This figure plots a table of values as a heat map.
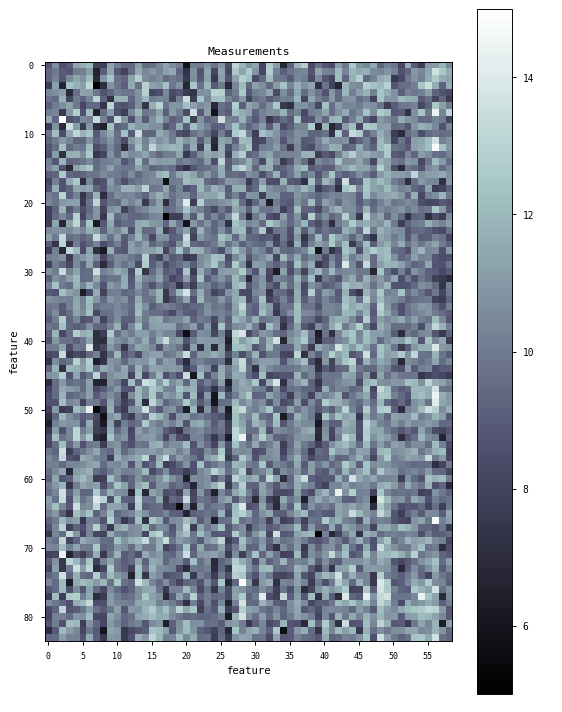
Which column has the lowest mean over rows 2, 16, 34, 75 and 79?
26
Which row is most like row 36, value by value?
35
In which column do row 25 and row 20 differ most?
17
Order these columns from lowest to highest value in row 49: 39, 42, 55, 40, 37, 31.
37, 39, 55, 31, 42, 40
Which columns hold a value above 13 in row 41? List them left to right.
6, 42, 56
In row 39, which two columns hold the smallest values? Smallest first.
20, 39
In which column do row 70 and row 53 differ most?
7
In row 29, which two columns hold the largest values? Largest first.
43, 46
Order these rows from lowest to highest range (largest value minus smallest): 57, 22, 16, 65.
16, 57, 65, 22
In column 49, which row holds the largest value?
77
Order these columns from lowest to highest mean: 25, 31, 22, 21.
21, 22, 31, 25
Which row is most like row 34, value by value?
24
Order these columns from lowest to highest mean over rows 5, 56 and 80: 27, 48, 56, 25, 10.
56, 27, 10, 25, 48
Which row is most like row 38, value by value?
14
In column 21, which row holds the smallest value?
45
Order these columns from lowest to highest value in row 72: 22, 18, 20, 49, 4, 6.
20, 22, 18, 49, 4, 6
